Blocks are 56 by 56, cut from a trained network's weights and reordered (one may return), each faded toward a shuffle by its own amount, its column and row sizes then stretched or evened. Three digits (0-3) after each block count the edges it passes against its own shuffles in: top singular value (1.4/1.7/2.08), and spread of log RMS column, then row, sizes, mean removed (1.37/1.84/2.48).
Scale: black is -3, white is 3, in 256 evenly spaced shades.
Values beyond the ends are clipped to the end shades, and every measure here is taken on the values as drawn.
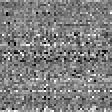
1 1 3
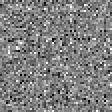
0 1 1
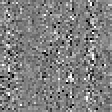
0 3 0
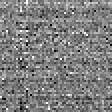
1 1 1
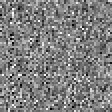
1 1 0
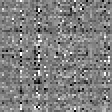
1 3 0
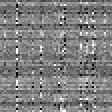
3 3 0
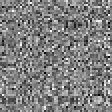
3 2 1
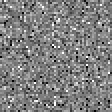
0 1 0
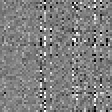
2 3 1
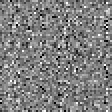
1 2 0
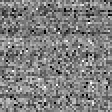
1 1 1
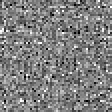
1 1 1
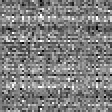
3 3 1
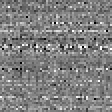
1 0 3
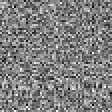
3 0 1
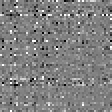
1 2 3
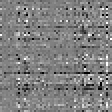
2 3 3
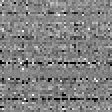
2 1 3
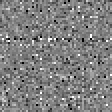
0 2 2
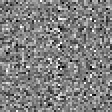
2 2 1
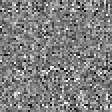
1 0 2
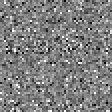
0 0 2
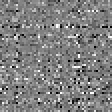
1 2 3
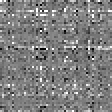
1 3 3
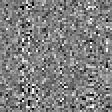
2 3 1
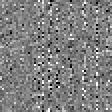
0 3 0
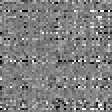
2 2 3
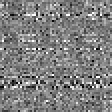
3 1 3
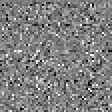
0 1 2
